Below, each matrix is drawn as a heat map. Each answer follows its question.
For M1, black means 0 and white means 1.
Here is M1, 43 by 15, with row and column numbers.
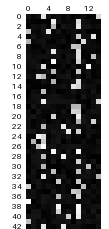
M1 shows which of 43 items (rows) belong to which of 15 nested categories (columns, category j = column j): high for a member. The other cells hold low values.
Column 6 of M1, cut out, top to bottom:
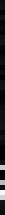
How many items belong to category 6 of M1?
4
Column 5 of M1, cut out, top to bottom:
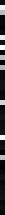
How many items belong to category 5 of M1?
9
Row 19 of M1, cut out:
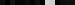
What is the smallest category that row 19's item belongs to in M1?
9
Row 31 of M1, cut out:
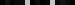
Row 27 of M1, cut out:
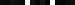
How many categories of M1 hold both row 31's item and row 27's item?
2
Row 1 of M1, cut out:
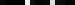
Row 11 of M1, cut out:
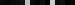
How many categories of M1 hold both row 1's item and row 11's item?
2
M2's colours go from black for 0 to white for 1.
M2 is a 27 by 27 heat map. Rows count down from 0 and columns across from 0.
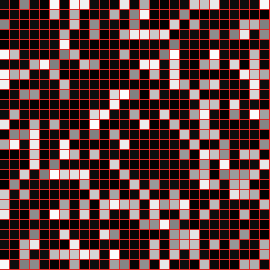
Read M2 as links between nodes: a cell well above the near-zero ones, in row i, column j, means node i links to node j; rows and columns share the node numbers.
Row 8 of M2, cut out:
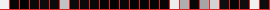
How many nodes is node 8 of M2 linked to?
7
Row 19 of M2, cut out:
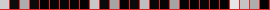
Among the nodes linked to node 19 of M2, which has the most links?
node 17
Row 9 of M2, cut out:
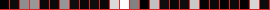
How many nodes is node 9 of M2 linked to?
9
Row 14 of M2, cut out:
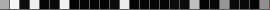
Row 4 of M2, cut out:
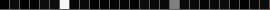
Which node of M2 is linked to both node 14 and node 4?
node 6
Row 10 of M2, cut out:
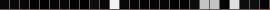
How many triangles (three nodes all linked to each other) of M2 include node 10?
3
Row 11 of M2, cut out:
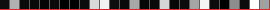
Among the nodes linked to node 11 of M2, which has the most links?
node 20
